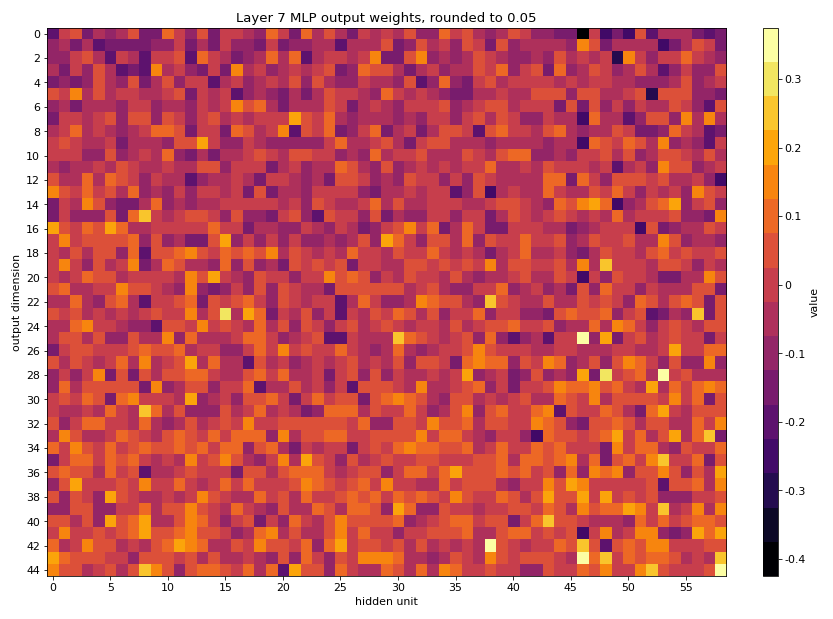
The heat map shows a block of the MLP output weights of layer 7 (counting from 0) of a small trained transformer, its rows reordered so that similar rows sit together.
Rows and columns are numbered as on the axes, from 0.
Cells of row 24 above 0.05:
8
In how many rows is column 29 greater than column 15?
15
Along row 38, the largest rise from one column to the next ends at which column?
5
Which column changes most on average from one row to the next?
46
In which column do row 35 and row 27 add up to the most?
12
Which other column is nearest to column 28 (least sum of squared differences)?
39
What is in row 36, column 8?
-0.2
